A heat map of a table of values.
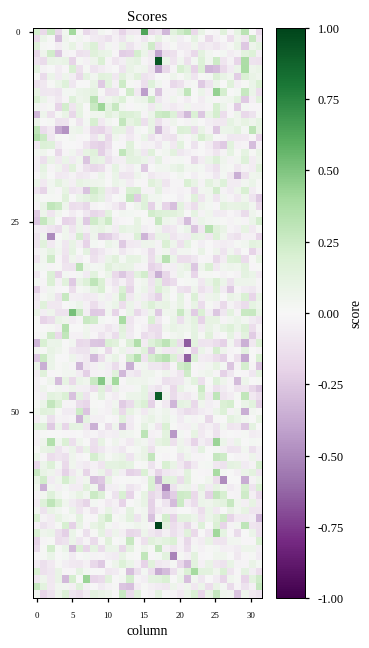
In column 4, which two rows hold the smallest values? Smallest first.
13, 72
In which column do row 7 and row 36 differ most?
12
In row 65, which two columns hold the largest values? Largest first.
17, 29
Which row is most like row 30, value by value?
57
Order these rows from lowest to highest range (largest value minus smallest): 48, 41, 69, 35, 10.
35, 10, 69, 41, 48
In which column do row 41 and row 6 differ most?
21
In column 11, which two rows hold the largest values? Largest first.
46, 10
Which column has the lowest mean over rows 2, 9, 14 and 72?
29
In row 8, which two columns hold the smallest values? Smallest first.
15, 17
